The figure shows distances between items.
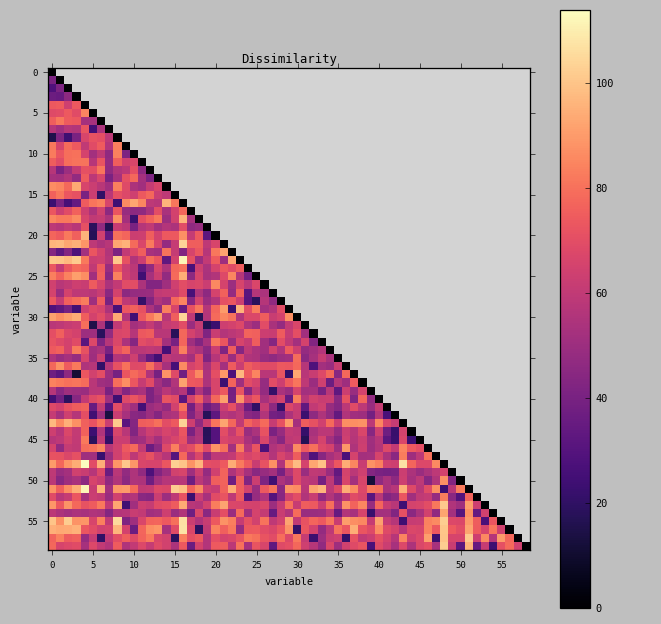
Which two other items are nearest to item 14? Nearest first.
34, 23
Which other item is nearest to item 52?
17
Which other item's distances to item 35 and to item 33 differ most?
13
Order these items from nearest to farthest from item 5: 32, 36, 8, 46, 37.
32, 36, 37, 8, 46
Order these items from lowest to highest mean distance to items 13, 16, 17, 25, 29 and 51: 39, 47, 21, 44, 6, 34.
39, 44, 34, 47, 6, 21
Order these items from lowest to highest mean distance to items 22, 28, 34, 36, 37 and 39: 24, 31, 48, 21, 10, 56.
31, 24, 10, 21, 56, 48
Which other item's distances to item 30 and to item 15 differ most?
57
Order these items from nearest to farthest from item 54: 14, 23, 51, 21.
14, 21, 23, 51
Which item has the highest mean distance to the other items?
48
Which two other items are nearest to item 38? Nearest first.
21, 34
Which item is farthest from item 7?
4
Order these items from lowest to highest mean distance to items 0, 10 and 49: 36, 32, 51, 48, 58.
32, 58, 36, 51, 48
